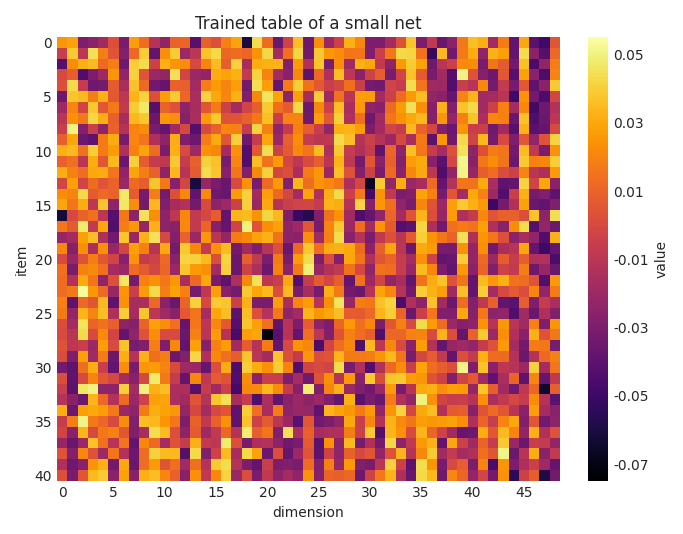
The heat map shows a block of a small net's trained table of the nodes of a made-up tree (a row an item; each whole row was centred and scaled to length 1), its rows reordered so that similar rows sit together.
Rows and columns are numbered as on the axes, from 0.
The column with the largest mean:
35
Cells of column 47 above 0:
6
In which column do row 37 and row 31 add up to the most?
32
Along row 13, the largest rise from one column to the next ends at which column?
31
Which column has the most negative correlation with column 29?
46
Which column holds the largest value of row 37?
16
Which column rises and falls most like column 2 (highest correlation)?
18
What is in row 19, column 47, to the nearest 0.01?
-0.05
